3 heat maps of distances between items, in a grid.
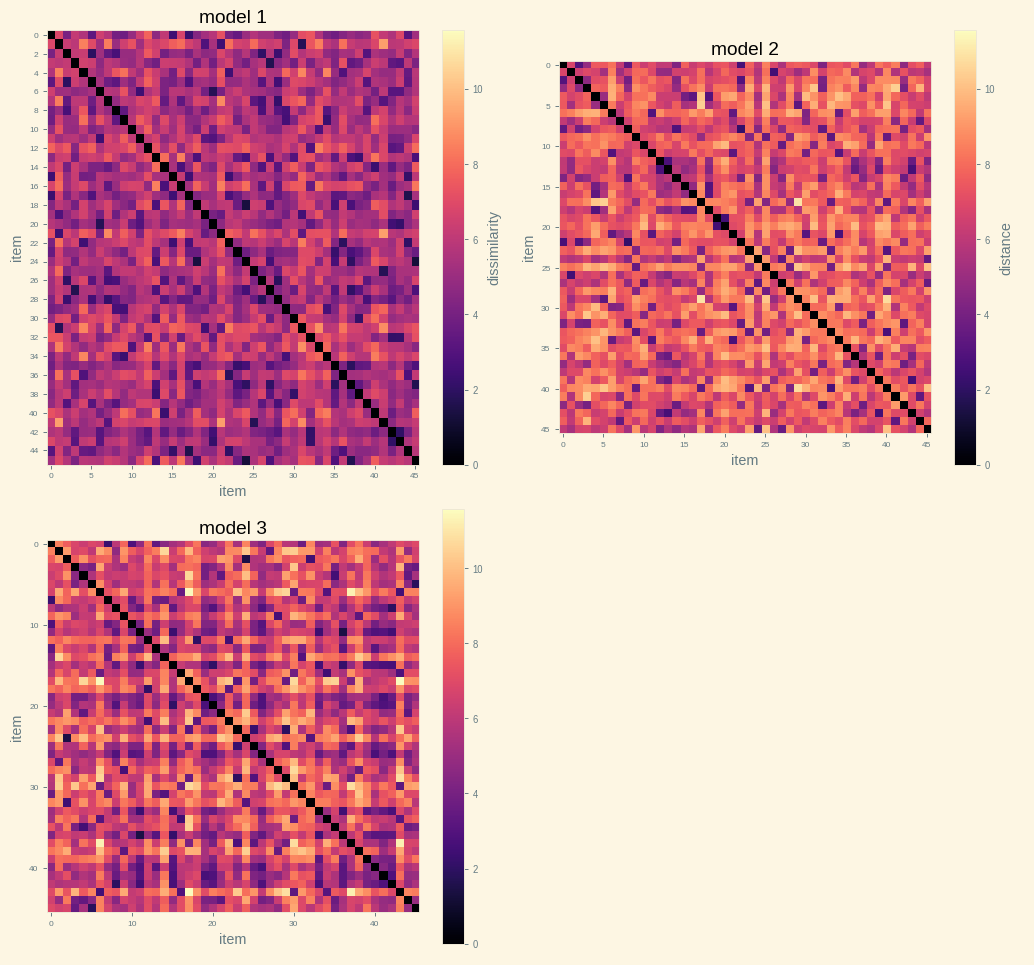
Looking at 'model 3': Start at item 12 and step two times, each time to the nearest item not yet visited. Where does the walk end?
22
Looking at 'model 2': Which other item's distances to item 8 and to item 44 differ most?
22
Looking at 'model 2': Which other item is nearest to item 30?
21
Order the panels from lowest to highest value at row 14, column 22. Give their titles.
model 2, model 1, model 3
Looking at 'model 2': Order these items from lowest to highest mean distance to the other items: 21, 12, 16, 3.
12, 16, 21, 3
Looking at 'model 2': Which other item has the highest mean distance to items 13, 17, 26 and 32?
31
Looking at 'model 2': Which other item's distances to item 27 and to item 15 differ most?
10
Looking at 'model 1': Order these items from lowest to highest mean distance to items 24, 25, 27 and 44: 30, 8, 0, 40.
0, 30, 8, 40
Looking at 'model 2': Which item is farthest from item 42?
41
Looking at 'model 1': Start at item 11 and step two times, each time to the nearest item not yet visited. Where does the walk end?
20
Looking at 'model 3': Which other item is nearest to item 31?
14
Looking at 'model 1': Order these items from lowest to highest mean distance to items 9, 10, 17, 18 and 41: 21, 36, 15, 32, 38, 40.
15, 38, 36, 32, 40, 21
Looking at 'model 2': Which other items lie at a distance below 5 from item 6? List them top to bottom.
11, 21, 30, 34
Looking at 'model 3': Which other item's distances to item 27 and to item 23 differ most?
29
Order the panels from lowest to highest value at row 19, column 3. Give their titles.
model 3, model 1, model 2
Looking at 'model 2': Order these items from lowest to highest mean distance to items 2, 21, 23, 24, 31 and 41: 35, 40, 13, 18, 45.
45, 13, 18, 40, 35
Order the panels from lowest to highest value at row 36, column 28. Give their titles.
model 1, model 3, model 2
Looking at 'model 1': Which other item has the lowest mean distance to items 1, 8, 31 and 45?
19
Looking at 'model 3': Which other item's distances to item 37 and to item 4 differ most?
17
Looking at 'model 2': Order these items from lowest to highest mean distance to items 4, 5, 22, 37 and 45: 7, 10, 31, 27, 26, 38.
27, 26, 7, 38, 10, 31
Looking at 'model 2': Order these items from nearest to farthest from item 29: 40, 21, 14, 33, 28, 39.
14, 39, 21, 28, 33, 40
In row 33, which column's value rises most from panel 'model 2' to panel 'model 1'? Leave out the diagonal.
40
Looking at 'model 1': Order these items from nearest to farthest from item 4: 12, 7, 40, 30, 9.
40, 7, 30, 12, 9
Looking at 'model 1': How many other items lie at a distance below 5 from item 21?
6
